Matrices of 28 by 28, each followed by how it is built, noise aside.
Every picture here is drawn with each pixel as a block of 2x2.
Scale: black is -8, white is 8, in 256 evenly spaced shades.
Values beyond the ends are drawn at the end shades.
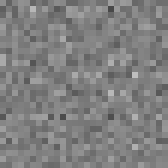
low rank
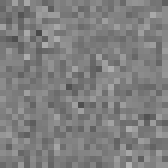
block diagonal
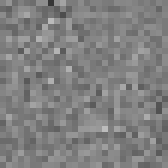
block diagonal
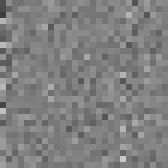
uneven columns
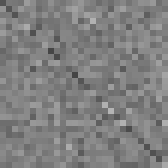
diagonal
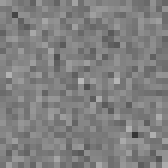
diagonal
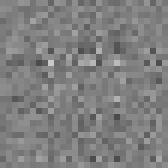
low rank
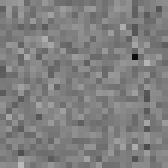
uneven columns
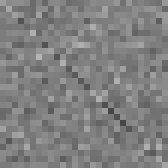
diagonal
